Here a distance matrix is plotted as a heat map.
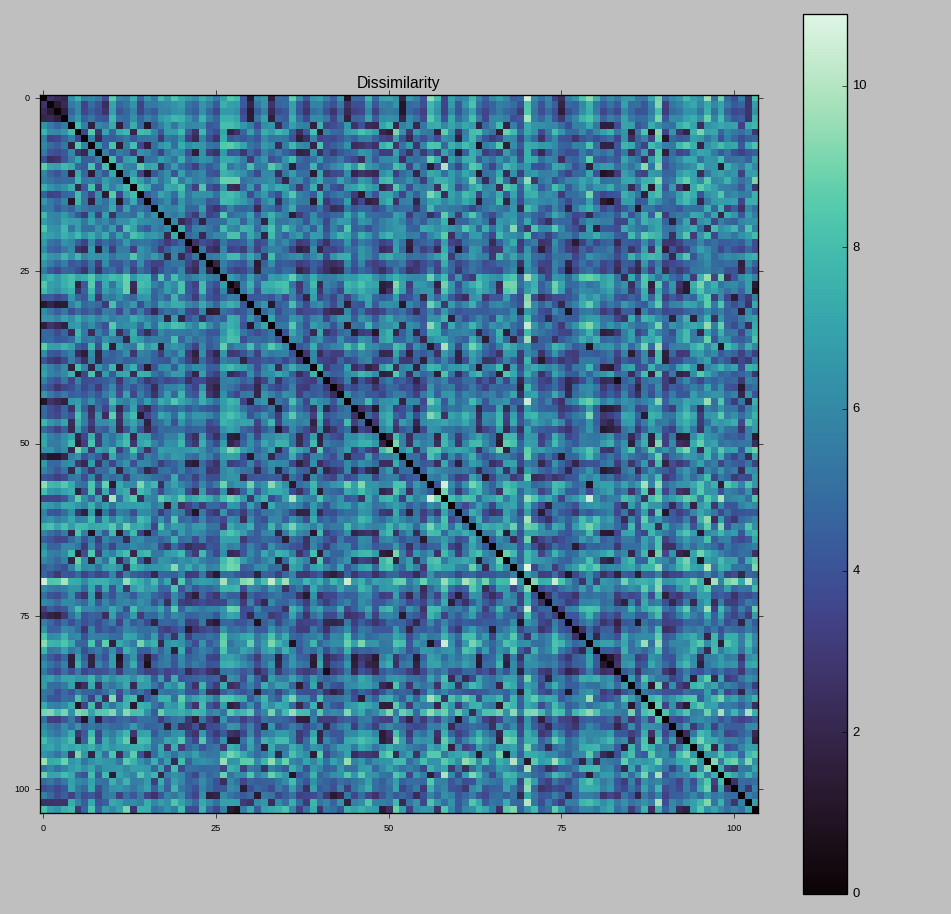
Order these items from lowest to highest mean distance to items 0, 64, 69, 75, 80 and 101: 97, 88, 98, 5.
97, 88, 5, 98
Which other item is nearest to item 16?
86
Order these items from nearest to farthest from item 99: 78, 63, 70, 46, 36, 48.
48, 46, 63, 78, 36, 70
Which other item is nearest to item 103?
28
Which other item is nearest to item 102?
44
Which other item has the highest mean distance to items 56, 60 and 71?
89
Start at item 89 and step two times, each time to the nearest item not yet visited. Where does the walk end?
26
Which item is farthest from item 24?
58
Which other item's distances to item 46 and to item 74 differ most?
87
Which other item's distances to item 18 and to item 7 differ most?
59
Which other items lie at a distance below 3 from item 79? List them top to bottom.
10, 17, 36, 56, 98
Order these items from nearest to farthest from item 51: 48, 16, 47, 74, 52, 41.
48, 47, 41, 16, 74, 52
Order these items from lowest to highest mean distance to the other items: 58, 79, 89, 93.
93, 79, 58, 89
